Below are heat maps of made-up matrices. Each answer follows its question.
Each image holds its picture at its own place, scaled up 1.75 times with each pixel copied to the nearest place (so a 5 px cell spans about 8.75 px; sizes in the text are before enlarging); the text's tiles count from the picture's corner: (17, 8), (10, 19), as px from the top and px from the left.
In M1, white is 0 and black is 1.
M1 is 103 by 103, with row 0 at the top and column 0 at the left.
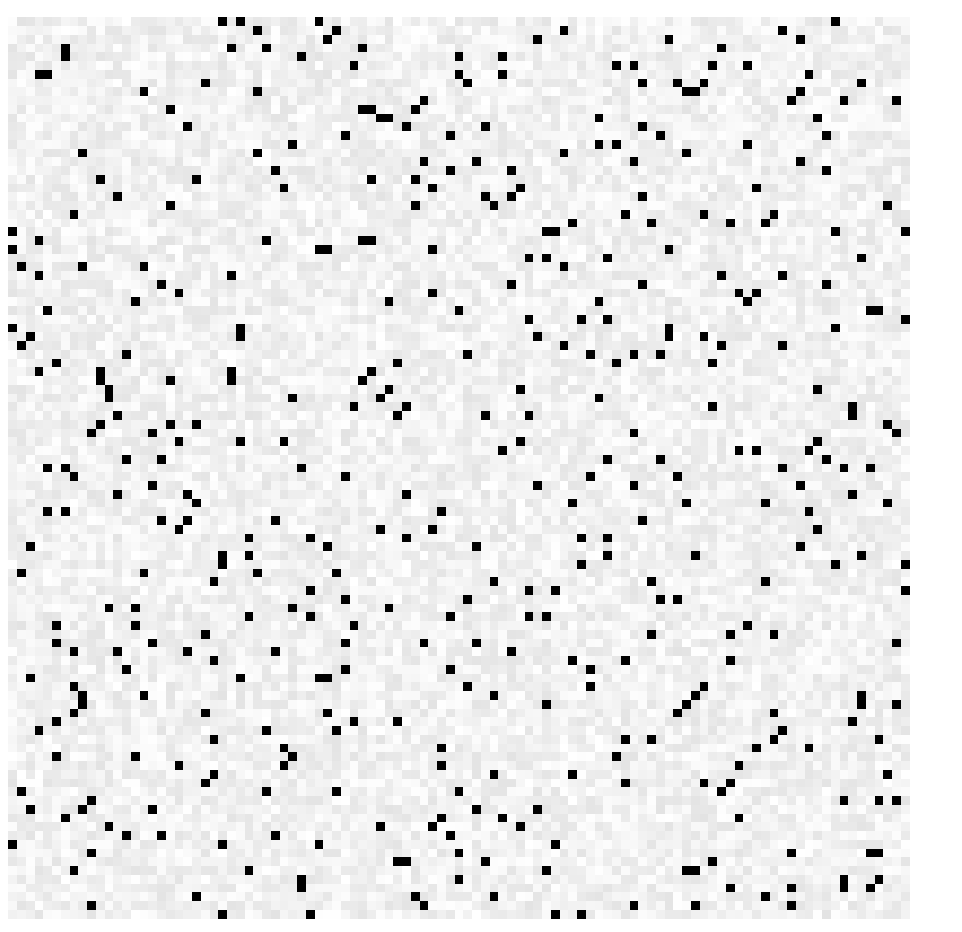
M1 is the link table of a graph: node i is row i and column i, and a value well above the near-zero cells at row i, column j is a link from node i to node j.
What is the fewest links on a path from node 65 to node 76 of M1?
5
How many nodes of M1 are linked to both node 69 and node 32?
2
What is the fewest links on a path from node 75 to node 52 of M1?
4
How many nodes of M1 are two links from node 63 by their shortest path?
4
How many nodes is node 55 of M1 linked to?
5
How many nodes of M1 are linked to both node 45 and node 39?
1
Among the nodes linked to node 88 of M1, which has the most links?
node 51
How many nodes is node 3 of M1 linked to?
5
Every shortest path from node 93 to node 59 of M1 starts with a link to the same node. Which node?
node 50
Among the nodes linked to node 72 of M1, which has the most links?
node 7
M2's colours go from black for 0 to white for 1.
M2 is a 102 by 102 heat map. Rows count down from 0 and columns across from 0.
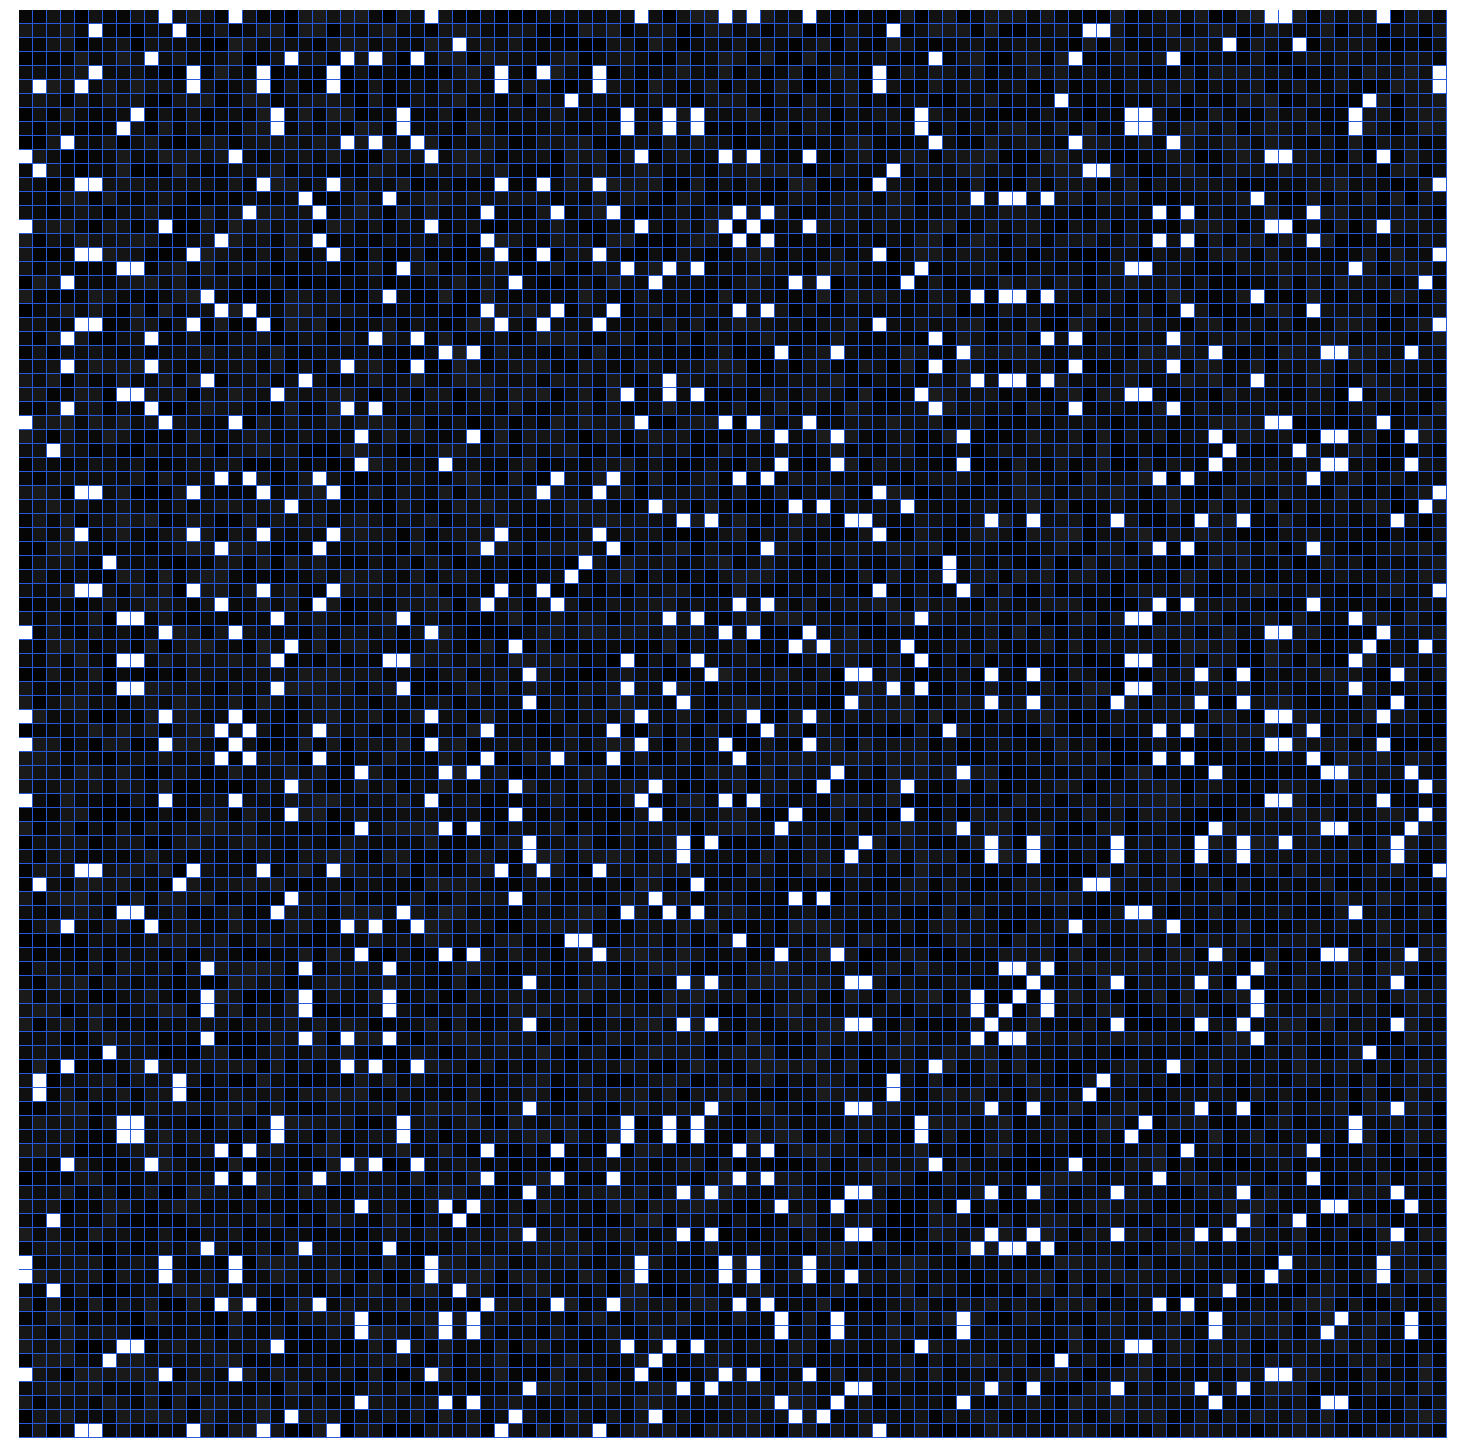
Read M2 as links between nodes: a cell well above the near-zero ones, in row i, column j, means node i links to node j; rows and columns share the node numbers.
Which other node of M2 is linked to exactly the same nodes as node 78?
node 47
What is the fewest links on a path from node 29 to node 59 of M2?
2
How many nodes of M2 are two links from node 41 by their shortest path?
10
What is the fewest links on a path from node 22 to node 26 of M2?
6
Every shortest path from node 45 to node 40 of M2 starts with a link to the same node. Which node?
node 96
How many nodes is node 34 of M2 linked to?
9
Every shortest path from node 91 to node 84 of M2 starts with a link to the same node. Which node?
node 86
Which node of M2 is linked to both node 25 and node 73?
node 23
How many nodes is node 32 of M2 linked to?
9
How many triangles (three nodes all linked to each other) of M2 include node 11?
6
